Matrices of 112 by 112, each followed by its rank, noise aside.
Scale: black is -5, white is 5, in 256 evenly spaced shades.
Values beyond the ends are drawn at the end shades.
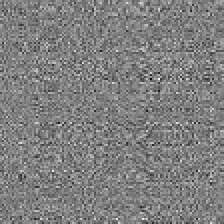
eight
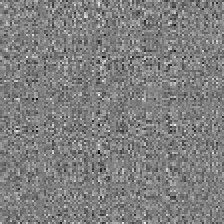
eight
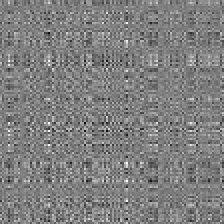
three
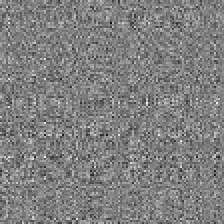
eight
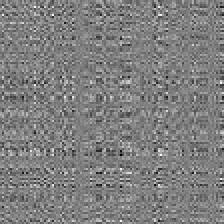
four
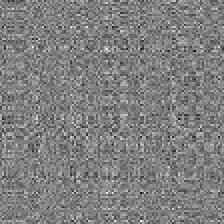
eight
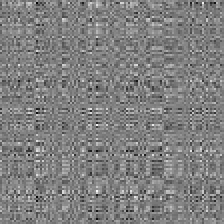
four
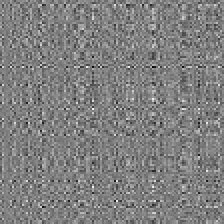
four
